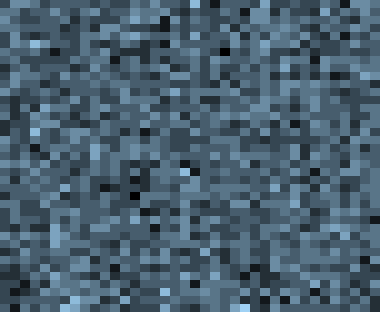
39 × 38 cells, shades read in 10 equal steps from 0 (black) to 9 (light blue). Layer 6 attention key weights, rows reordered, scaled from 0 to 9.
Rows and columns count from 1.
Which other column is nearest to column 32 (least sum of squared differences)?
15
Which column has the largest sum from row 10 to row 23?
10
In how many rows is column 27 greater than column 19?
18
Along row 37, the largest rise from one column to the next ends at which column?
17
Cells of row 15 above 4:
18
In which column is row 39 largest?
25
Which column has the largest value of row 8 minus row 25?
14
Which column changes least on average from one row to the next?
21
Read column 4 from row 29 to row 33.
2 5 4 4 4
